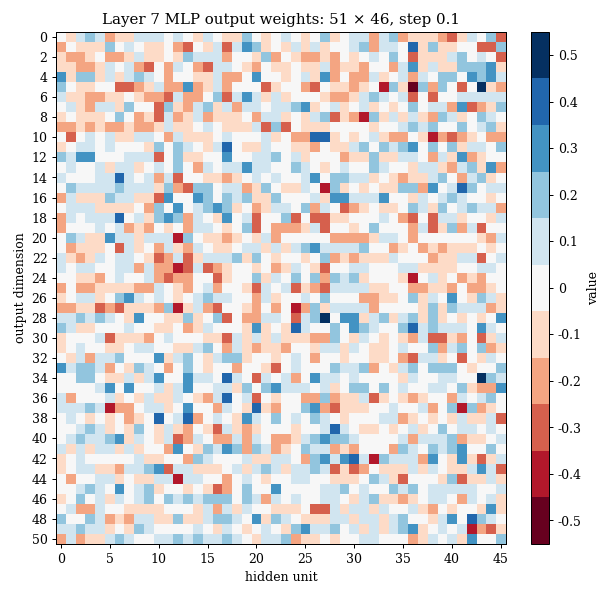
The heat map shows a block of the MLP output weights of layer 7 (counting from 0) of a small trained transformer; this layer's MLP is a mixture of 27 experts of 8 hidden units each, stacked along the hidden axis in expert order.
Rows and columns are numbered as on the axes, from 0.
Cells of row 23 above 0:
14
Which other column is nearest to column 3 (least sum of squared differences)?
2
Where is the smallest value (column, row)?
36, 5
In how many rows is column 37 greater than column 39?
12
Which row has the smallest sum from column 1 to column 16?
27
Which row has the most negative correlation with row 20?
48
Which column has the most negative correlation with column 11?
0
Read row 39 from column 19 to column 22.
-0.2 -0.1 0 0
